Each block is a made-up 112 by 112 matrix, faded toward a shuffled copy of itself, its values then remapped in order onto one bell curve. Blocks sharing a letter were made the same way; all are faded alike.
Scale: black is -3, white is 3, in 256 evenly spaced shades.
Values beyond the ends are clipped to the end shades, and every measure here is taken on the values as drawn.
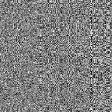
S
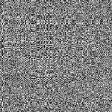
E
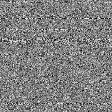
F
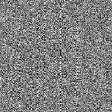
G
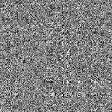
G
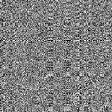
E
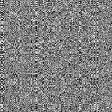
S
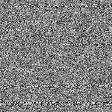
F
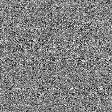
F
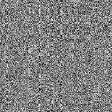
G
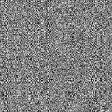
E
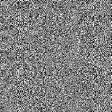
G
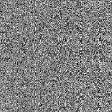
G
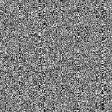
G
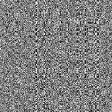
S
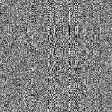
S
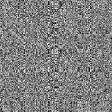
S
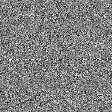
F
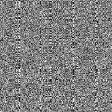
S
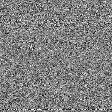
F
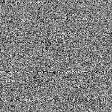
F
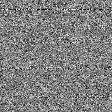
F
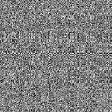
E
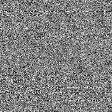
F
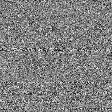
F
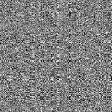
E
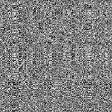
E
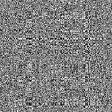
E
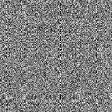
S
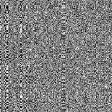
S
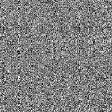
G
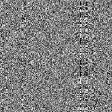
G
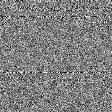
F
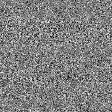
F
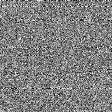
F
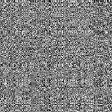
E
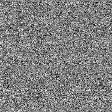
F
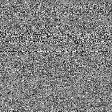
F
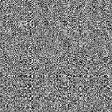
E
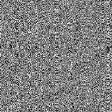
G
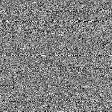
F
